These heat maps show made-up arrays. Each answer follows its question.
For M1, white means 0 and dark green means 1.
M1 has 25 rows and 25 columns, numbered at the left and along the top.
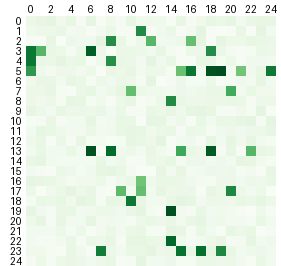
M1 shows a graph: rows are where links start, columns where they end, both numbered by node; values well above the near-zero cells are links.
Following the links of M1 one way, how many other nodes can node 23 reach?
9
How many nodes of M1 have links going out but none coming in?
6
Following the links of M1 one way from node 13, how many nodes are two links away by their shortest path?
2
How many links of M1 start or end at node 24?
1
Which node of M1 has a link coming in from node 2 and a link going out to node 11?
node 16
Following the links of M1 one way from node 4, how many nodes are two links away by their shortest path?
1
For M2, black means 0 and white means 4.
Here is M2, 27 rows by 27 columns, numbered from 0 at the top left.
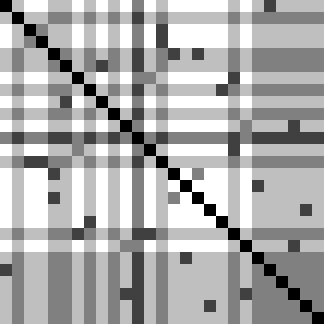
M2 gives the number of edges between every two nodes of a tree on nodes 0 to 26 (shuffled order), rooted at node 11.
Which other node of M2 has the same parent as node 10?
20
